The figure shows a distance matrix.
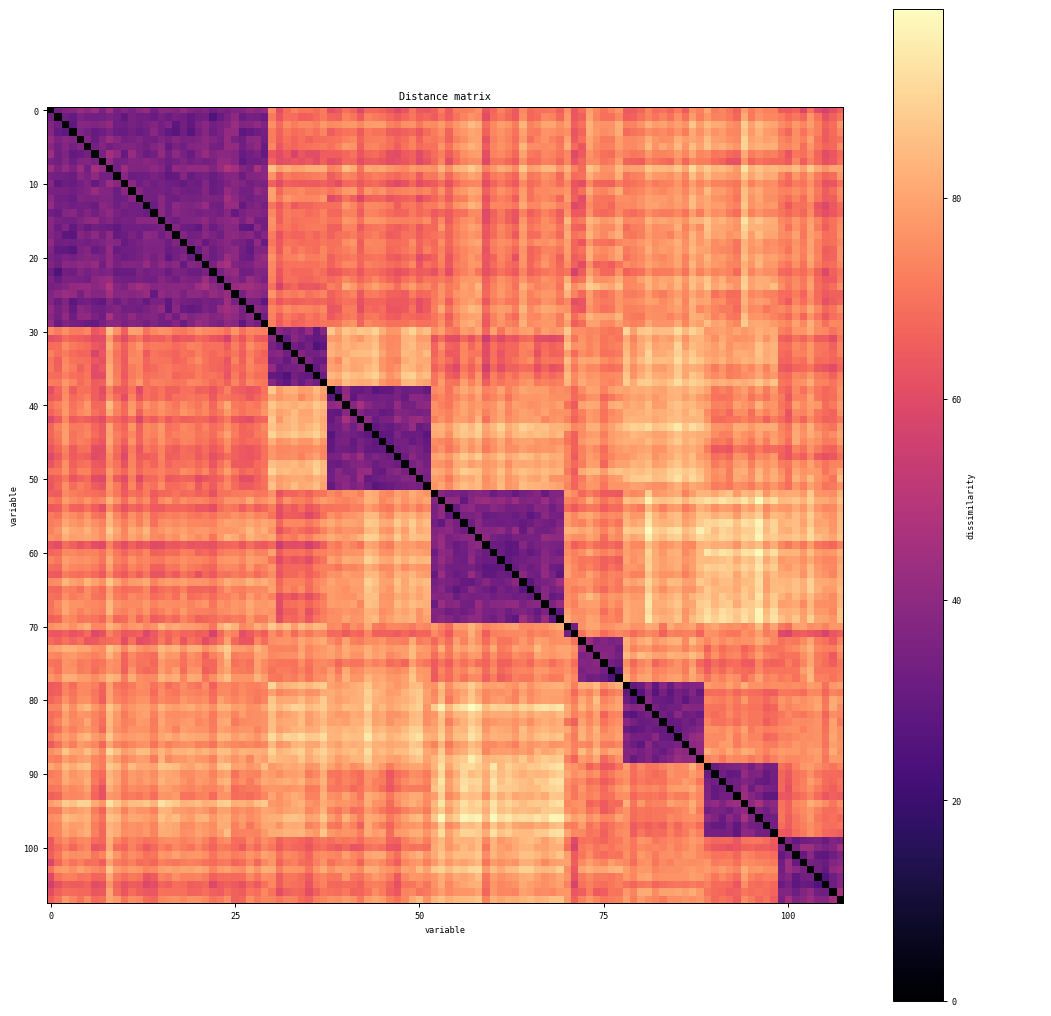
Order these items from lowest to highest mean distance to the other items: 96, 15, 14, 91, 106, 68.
14, 15, 106, 68, 91, 96
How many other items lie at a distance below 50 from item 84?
10
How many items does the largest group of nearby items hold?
30
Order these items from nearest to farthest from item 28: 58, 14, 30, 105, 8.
14, 8, 105, 30, 58
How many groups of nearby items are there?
9
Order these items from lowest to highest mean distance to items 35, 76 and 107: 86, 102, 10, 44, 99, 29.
99, 102, 10, 29, 86, 44
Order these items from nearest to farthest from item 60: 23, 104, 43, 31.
31, 23, 104, 43
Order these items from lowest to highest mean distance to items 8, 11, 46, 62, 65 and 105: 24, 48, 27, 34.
27, 24, 48, 34
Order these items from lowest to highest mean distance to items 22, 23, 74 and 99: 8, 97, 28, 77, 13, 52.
13, 28, 8, 77, 52, 97
